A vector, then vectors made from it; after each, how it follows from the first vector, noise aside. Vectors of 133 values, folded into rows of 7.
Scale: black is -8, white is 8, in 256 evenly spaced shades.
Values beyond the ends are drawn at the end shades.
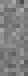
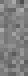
copied.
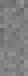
negated, shrunk.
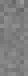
negated, shrunk.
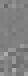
wrapped around, partly zeroed.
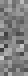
wrapped around, scaled up.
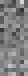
negated, scaled up.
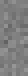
wrapped around, shrunk.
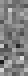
wrapped around, scaled up.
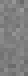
shrunk.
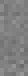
wrapped around, shrunk.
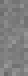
reversed, shrunk.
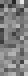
negated, scaled up.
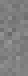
wrapped around, shrunk.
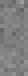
negated, shrunk.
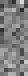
negated, scaled up.
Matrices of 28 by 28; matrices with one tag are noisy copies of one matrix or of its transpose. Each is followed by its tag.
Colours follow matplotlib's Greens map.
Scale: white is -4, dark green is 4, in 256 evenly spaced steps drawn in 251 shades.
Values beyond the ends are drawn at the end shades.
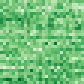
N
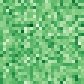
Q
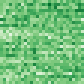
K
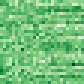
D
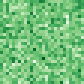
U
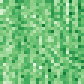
N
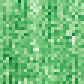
K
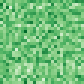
Q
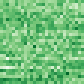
N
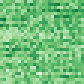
K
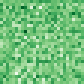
Q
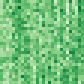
N
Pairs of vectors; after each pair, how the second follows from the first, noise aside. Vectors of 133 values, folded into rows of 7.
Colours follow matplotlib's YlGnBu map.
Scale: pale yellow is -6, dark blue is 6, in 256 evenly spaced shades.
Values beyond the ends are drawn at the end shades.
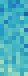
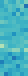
wrapped around, partly zeroed.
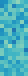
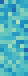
sign-scrambled.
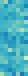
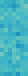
wrapped around, negated, shrunk.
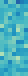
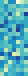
negated, scaled up.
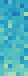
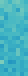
reversed, shrunk.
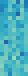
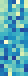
negated, scaled up.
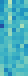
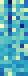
negated, scaled up.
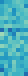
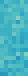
wrapped around, negated, shrunk.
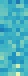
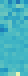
partly zeroed.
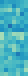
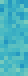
wrapped around, negated, shrunk.
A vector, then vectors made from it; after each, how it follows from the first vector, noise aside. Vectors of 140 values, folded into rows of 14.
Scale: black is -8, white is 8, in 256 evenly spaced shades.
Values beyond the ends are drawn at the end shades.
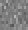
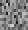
negated, scaled up.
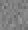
negated, shrunk.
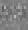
partly zeroed.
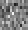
reversed, scaled up.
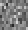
scaled up.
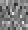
reversed, scaled up.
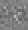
partly zeroed.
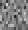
negated, scaled up.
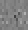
negated, partly zeroed.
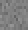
negated, shrunk.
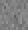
negated, shrunk.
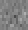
negated, partly zeroed.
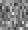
reversed, scaled up.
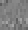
negated, partly zeroed.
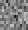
negated, scaled up.
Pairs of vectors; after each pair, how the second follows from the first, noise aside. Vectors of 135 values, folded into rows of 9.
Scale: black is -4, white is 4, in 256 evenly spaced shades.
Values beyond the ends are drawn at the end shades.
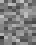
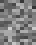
reversed.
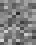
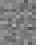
wrapped around, shrunk.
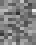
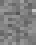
shrunk.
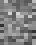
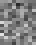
shuffled.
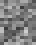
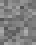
shrunk.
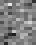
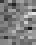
wrapped around, negated.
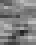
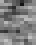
wrapped around.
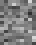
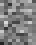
wrapped around.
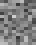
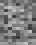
shuffled.
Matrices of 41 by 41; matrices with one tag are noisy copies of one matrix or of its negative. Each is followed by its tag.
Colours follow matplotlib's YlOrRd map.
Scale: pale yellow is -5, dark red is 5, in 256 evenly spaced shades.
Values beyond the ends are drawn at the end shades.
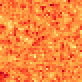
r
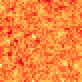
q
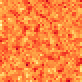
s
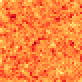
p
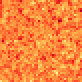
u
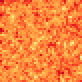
p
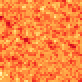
r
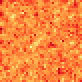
p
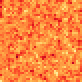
u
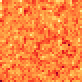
u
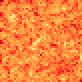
p
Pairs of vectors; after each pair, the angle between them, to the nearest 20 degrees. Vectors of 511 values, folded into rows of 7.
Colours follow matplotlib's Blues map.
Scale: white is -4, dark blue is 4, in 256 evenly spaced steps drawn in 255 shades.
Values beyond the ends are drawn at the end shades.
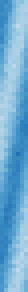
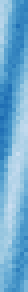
160 degrees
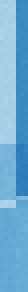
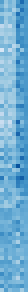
40 degrees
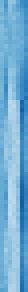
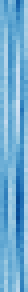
80 degrees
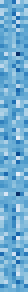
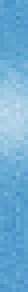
80 degrees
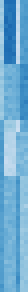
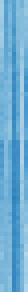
80 degrees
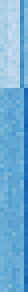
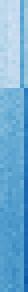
20 degrees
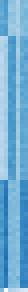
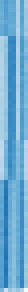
40 degrees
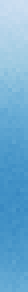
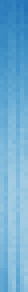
160 degrees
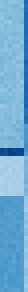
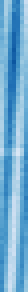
100 degrees
